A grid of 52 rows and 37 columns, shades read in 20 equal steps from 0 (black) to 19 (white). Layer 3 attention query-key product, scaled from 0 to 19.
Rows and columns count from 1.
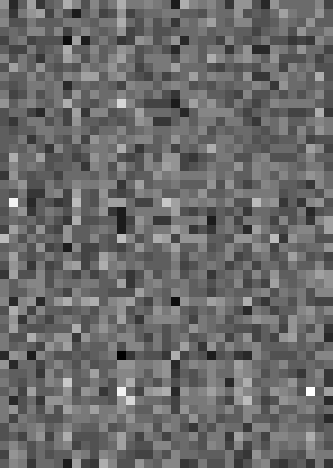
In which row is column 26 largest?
21
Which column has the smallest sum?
37
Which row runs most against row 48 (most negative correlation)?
9
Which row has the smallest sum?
40
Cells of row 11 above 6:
24
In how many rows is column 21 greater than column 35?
19
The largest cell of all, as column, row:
35, 44
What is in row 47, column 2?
5
